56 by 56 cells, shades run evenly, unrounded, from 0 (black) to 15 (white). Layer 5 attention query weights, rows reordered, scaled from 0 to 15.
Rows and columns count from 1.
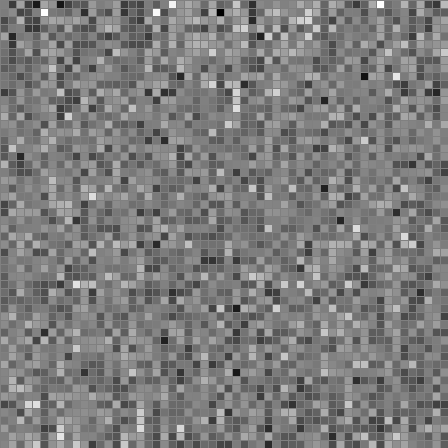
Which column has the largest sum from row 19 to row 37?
42
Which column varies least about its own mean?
13
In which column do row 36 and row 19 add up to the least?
8
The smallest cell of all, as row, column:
2, 28
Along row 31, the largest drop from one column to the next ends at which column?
53
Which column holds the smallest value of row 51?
37
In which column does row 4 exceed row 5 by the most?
33
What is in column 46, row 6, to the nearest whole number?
10
